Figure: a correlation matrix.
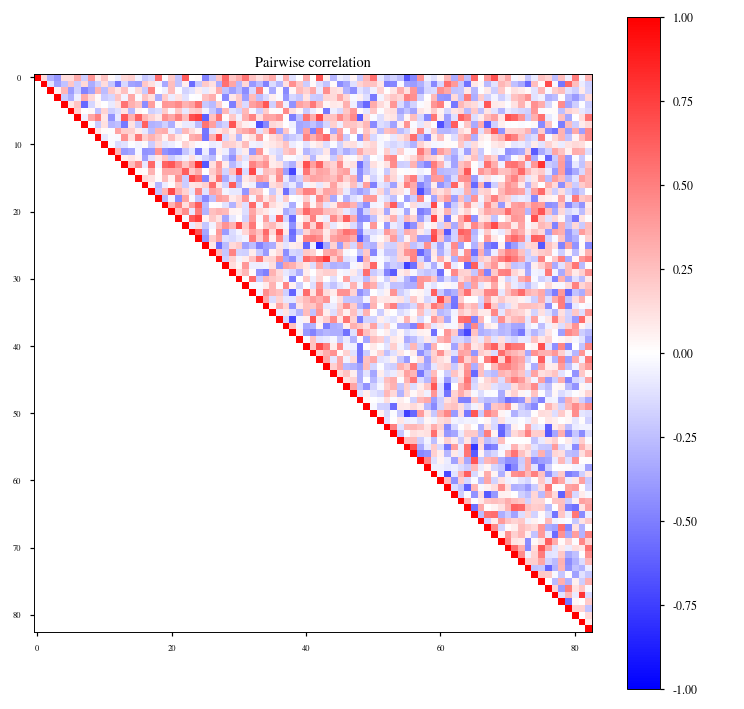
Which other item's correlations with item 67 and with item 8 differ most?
4
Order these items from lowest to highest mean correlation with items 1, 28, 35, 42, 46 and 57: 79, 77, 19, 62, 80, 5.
77, 62, 79, 19, 5, 80
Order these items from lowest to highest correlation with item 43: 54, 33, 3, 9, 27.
3, 54, 33, 9, 27
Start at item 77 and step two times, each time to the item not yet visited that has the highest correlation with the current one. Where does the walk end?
36
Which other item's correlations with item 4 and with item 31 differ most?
49
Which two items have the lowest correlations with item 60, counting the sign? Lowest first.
7, 29
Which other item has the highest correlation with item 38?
48
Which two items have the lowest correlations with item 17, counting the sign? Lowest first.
57, 37
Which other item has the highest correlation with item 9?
27
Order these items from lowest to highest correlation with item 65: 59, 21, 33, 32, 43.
21, 43, 59, 33, 32
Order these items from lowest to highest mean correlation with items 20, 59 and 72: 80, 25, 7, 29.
80, 25, 7, 29
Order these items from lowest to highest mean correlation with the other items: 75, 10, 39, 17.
39, 10, 17, 75
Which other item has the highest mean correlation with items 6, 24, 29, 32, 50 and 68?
42
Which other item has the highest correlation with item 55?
56
